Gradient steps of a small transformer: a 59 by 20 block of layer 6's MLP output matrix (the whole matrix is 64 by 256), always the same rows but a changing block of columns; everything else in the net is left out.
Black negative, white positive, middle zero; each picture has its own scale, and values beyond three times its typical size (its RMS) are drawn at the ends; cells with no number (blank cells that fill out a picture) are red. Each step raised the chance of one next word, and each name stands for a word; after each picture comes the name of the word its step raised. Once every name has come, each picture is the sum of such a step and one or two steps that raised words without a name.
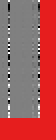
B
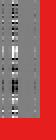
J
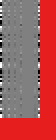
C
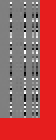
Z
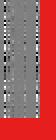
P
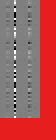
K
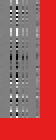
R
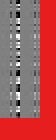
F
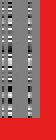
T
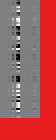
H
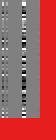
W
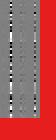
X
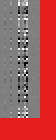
W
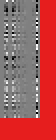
P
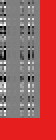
H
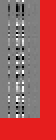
P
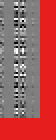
K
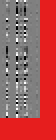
X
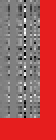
P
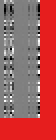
J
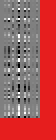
T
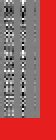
K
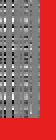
B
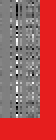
F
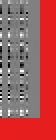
R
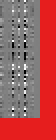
C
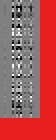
K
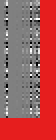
K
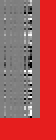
X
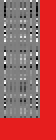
T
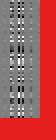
T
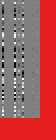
Z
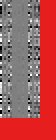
X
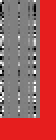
F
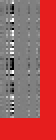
J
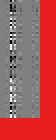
P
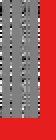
X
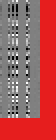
Z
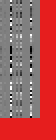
F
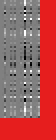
R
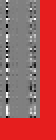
T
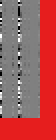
F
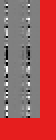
B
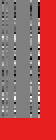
F
